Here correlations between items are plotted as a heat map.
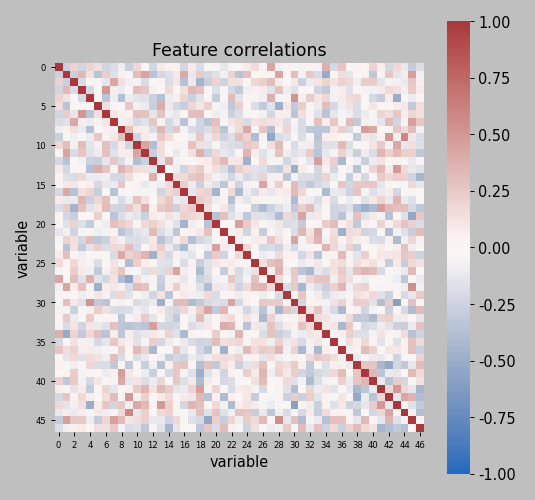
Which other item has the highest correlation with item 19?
31
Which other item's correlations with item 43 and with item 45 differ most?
30
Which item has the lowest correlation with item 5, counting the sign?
28
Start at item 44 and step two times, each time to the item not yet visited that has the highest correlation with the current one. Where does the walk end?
42
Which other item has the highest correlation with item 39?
8
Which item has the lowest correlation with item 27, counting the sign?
9
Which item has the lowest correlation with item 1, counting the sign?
34
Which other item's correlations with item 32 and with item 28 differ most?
26
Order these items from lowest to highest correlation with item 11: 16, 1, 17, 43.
16, 17, 43, 1
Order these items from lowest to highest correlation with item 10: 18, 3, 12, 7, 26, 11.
12, 7, 26, 18, 3, 11
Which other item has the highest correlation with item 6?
3
